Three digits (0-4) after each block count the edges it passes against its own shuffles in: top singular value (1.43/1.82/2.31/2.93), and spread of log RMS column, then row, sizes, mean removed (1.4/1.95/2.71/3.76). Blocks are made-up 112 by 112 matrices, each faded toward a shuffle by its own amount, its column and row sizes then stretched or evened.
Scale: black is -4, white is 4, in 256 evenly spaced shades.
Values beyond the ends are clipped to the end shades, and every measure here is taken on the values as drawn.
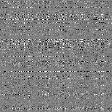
3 2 4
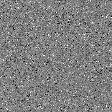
0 0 1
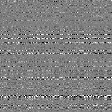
4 0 4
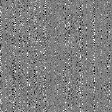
0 4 0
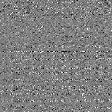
3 1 3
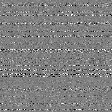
2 0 4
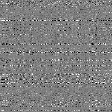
3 2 4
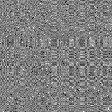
4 0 1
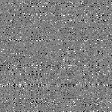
3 1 3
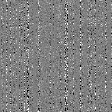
1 4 0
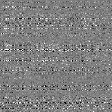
3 1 4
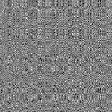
4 3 0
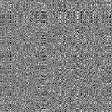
4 3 2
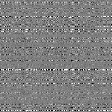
4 2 4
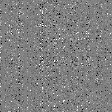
0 3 1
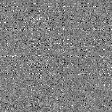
0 2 3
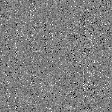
0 2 1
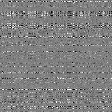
4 1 4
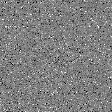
1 0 2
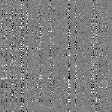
3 4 2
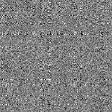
2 2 3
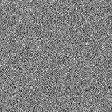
3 1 0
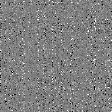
0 3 1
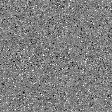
0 0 1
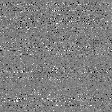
1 0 3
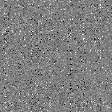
1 2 2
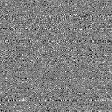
3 0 3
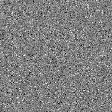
2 0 1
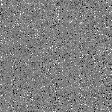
1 2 0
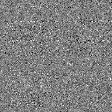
1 1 2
